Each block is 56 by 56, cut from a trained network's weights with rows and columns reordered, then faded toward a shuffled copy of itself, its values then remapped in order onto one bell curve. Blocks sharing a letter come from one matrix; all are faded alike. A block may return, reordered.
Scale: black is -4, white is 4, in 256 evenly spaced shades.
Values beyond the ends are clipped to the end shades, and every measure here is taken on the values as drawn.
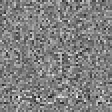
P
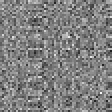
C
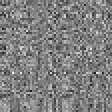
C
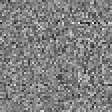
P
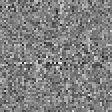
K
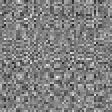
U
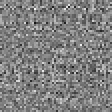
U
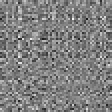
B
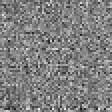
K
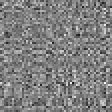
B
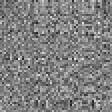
C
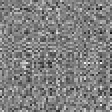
B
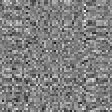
B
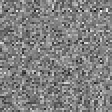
K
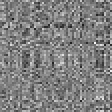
U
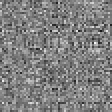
U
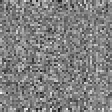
K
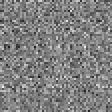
U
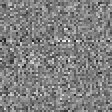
K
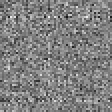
K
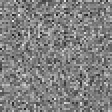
P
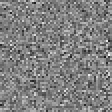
P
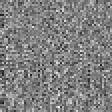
K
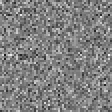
P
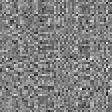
B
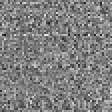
K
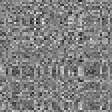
B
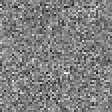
P
